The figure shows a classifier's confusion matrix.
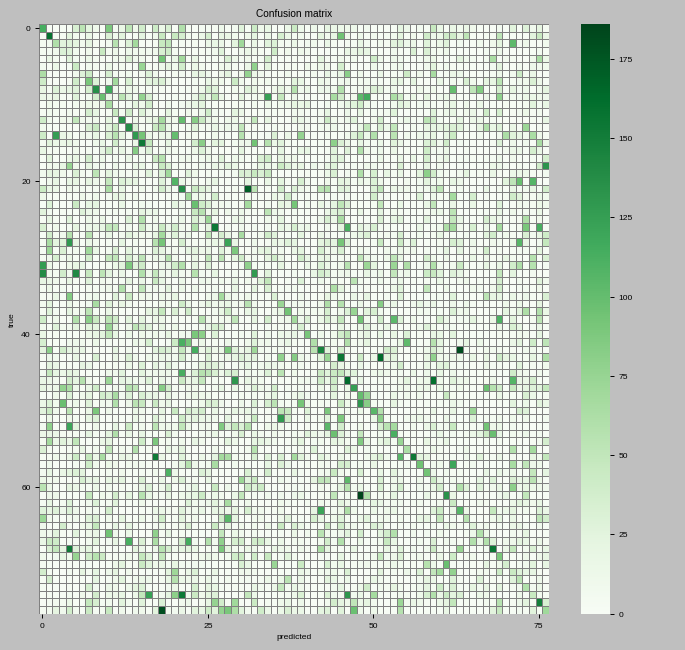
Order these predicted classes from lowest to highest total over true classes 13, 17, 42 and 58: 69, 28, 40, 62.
40, 62, 69, 28
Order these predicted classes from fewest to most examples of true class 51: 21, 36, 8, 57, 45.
57, 8, 21, 45, 36
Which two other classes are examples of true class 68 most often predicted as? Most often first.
4, 27
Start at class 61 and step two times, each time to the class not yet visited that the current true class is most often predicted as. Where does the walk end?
49
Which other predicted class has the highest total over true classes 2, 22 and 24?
71
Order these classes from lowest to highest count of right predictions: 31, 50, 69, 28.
31, 69, 50, 28
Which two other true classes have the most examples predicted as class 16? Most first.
74, 15
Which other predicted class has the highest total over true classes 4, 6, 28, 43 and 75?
45
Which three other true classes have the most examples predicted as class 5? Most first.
32, 69, 38
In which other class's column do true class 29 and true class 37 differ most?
47
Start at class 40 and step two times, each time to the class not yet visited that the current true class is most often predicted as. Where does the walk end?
38
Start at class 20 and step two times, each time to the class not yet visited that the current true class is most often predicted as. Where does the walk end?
21
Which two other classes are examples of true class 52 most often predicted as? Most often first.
4, 43
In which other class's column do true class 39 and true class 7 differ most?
10
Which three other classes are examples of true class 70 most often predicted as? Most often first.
61, 35, 58
